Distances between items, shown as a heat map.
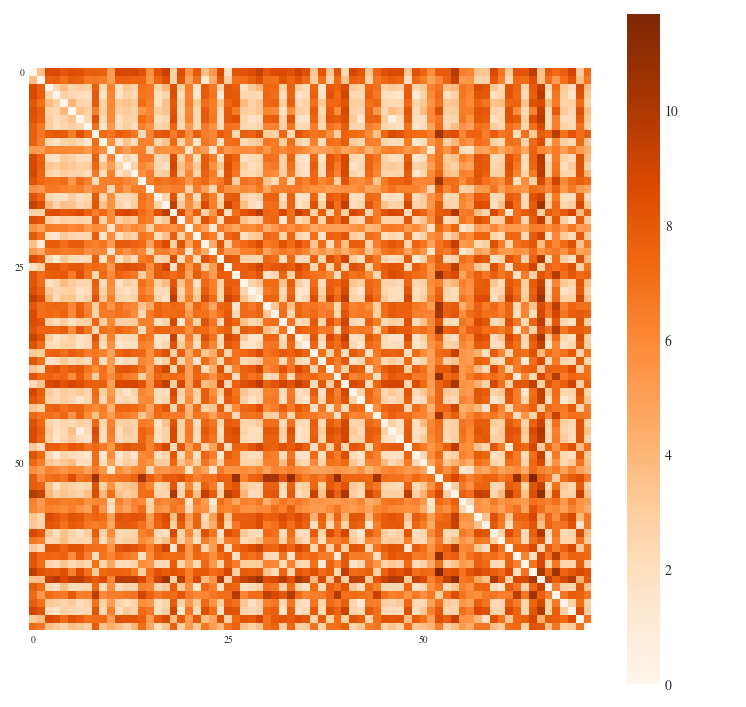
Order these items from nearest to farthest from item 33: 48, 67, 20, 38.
20, 38, 48, 67
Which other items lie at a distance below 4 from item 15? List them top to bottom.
10, 20, 23, 51, 55, 56
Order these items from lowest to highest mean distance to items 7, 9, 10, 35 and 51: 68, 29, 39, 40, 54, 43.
68, 29, 54, 43, 39, 40
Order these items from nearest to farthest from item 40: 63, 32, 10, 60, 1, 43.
43, 1, 10, 60, 63, 32
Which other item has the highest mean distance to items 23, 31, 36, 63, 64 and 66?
52
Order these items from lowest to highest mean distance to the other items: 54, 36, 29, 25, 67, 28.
28, 29, 54, 36, 25, 67
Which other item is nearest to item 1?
22
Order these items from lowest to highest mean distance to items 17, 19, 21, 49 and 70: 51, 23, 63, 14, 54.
63, 54, 51, 23, 14
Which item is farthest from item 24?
65
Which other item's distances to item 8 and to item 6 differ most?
46
